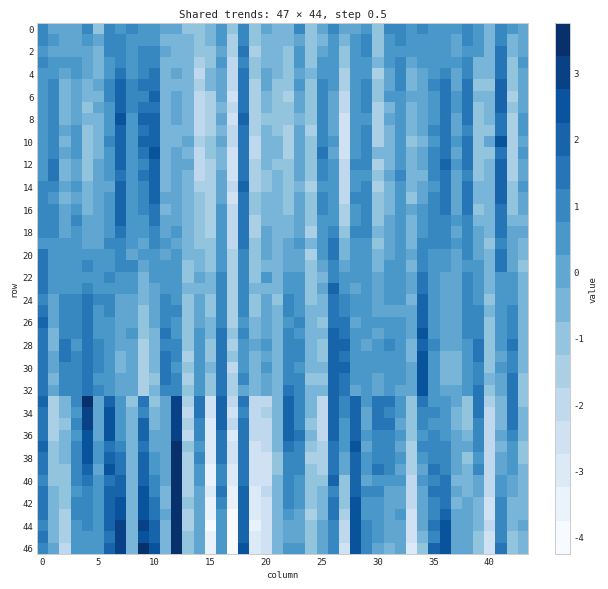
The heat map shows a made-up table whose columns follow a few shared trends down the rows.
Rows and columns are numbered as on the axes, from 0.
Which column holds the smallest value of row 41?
17
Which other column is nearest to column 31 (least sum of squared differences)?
23
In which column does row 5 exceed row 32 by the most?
9
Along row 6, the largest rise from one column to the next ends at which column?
18
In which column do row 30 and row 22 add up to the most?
34
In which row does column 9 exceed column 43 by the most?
46
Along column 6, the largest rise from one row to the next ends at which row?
33
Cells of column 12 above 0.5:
19
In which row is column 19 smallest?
44
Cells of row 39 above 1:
11
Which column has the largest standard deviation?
12
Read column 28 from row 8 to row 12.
0.5 0.5 0.5 0.5 1
